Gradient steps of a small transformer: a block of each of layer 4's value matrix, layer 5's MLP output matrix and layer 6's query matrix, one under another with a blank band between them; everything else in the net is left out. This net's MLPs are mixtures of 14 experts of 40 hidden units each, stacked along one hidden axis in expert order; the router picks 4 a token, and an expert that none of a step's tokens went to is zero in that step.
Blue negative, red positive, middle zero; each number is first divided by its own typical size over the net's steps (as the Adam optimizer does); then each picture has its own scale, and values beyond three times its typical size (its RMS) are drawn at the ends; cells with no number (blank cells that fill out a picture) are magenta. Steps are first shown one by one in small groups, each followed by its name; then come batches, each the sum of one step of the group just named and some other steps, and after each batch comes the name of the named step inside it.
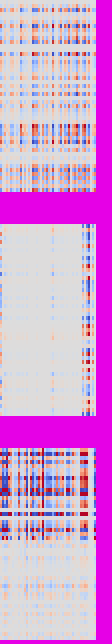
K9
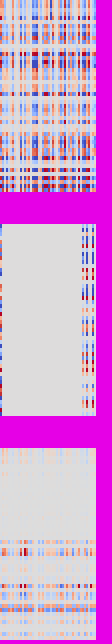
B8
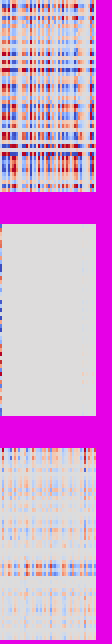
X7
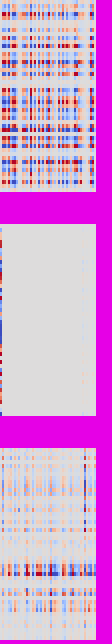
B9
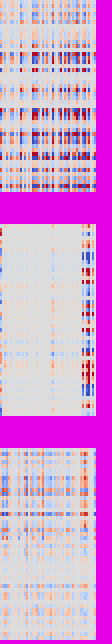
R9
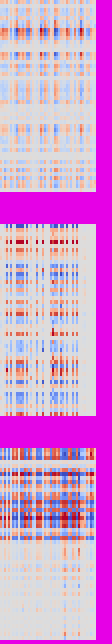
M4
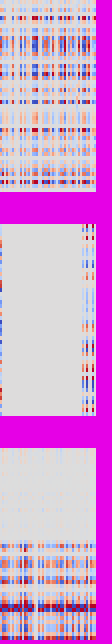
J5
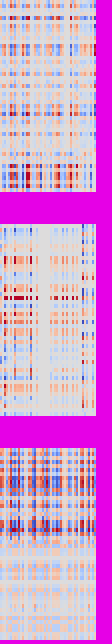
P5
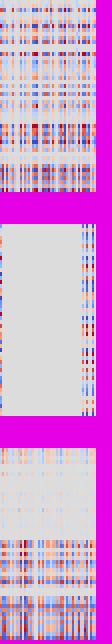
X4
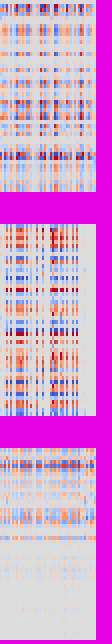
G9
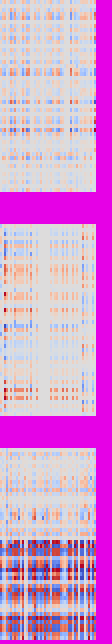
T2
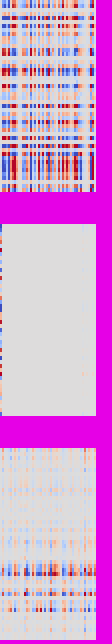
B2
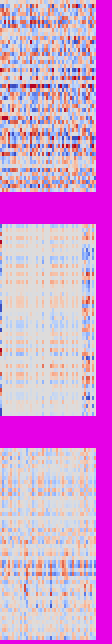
X7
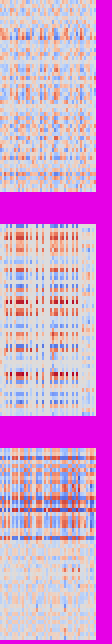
M4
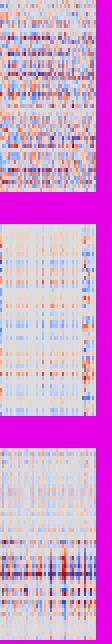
B9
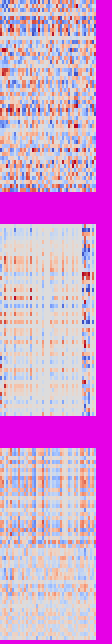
P5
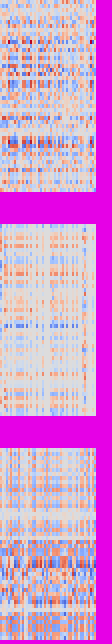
T2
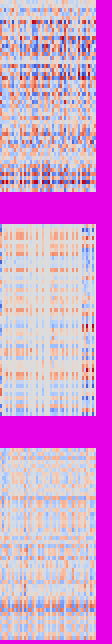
J5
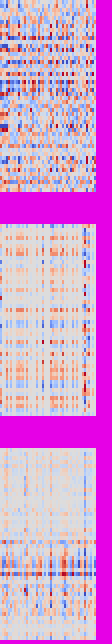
B9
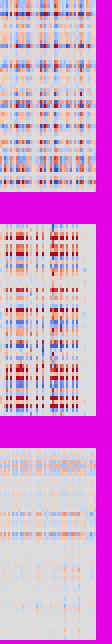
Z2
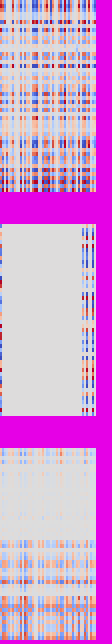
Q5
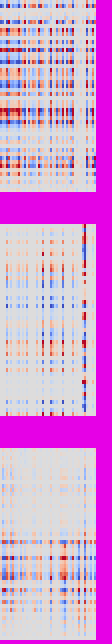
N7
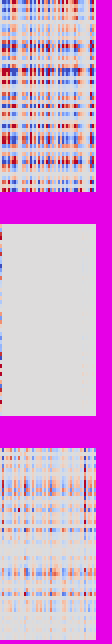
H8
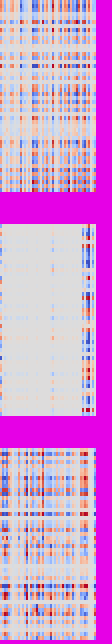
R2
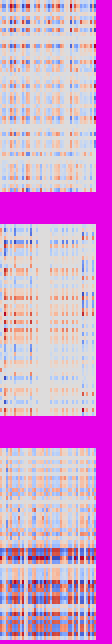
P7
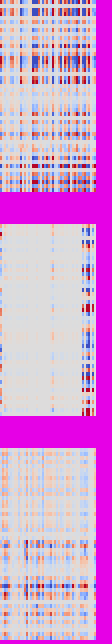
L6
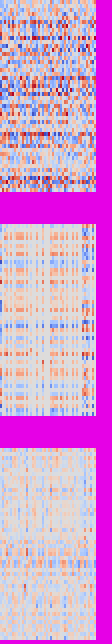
Z2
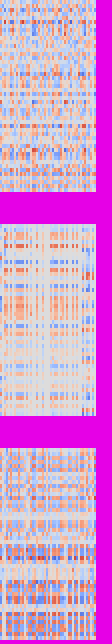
P7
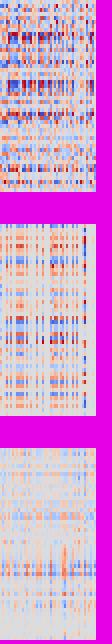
N7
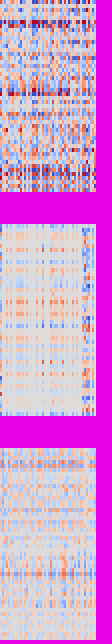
Q5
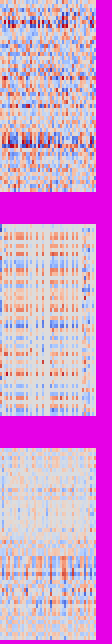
Z2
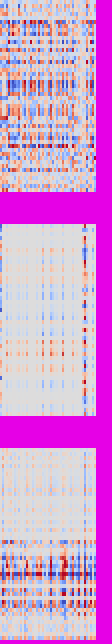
N7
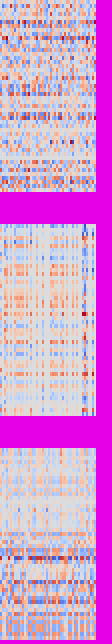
P7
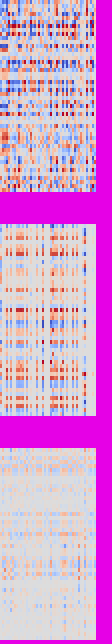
Z2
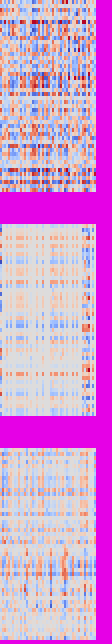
R2
